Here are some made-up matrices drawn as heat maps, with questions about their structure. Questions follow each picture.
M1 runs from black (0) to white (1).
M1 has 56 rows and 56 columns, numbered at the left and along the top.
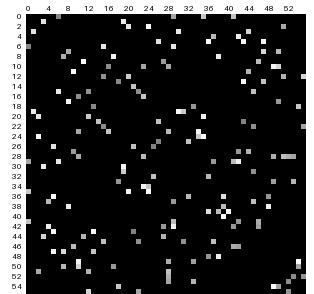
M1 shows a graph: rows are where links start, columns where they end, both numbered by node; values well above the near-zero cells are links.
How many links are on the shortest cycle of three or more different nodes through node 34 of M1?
6
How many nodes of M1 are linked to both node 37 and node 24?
0
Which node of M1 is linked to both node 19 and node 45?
node 31
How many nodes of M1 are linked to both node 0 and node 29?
2
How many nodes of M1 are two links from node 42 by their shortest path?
5
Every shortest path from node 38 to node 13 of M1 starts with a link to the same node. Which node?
node 8
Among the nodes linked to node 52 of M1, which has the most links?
node 28
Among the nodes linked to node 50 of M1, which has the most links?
node 10
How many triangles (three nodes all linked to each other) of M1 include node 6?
1
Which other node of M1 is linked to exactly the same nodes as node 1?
node 30
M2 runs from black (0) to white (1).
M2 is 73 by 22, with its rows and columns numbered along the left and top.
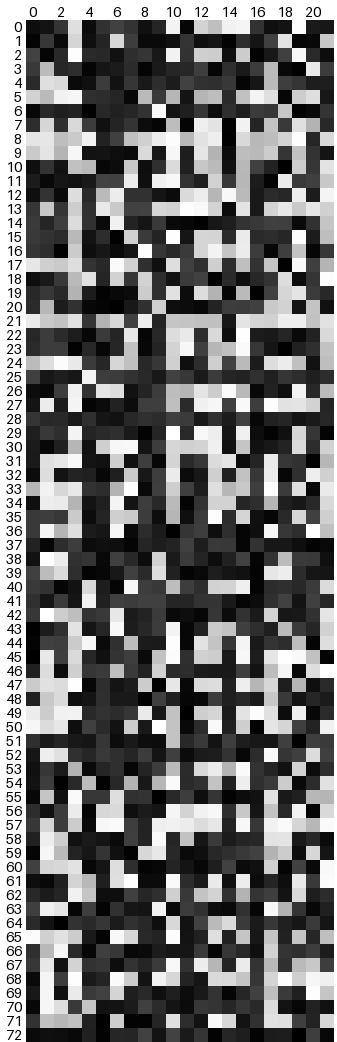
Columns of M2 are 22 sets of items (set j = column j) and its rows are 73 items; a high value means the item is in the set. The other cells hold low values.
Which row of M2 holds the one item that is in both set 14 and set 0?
33
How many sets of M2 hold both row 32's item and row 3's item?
3
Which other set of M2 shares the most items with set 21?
3
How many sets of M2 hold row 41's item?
1
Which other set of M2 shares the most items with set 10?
13
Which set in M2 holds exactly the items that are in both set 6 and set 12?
5
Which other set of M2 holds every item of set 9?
18
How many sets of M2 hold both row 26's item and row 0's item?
7
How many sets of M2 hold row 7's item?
9
